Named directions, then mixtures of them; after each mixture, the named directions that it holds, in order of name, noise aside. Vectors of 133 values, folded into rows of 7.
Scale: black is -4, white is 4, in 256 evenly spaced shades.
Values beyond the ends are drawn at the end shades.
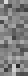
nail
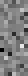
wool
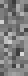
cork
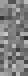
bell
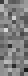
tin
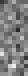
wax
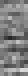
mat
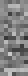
bell, mat, wool.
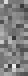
bell, nail.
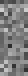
nail, tin.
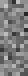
bell, wool.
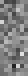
cork, nail.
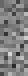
bell, cork, wool.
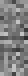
bell, mat, wool.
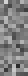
nail.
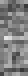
cork, mat.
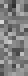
cork.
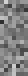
nail.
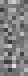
cork, tin.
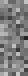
bell.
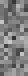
cork.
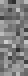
bell, cork.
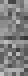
bell, mat, tin.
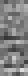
mat.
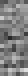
bell, mat.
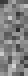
mat, wax.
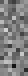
cork, tin.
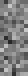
cork, nail, wool.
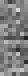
bell, mat.
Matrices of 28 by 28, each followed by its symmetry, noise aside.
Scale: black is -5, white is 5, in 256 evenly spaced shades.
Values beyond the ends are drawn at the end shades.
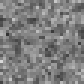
no symmetry.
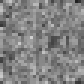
mirrored top to bottom.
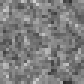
mirrored top to bottom.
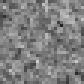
symmetric across the other diagonal.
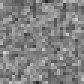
same after a half turn.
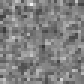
antisymmetric.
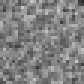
symmetric across the other diagonal.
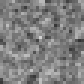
antisymmetric.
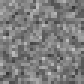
symmetric.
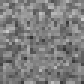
mirrored left to right.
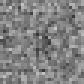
mirrored top to bottom.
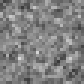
symmetric.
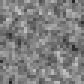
same after a half turn.
